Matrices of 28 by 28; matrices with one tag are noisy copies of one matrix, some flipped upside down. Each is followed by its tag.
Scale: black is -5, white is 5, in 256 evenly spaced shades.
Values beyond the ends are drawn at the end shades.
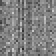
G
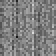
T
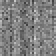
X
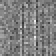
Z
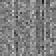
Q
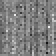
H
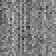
G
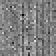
Z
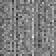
T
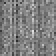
T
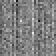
T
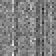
Q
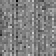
T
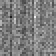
X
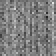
H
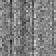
X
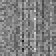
Z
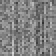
Q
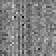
G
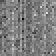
G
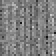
H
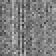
G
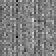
T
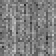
H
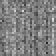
H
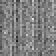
T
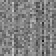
Q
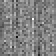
T
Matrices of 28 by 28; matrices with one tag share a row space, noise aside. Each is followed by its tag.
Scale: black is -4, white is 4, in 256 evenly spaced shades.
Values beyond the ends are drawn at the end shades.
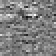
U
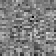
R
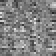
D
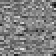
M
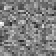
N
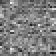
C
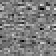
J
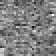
D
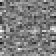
C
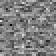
J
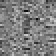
R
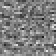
M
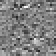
R
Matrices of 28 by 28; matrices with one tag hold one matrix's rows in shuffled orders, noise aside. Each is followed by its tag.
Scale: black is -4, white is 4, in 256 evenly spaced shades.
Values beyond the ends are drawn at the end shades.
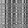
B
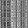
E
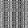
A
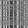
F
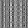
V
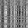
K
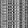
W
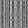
V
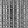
F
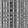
F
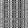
A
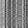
B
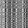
B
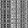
E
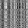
K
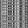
W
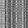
B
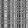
K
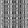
A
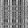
A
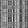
W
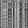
W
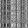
E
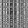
F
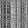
E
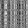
K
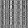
V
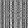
V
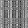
A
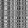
K
